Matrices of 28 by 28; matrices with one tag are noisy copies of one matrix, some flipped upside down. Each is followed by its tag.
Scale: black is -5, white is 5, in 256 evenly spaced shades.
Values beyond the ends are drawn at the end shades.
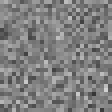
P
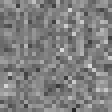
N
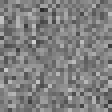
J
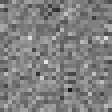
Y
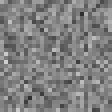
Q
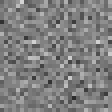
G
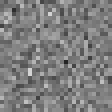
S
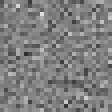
G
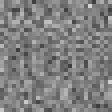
Q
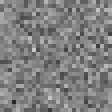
S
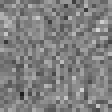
N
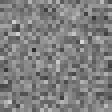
Y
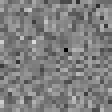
Q
